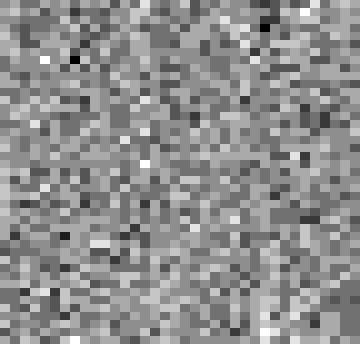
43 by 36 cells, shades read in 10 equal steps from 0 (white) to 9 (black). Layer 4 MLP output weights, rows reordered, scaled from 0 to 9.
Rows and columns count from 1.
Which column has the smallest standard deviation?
22
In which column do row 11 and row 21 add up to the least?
15
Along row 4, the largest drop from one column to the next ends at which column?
28
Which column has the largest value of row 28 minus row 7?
32
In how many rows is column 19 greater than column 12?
14
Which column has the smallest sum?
1
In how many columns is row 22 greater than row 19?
13
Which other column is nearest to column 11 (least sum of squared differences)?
10
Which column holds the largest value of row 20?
31
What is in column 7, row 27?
2
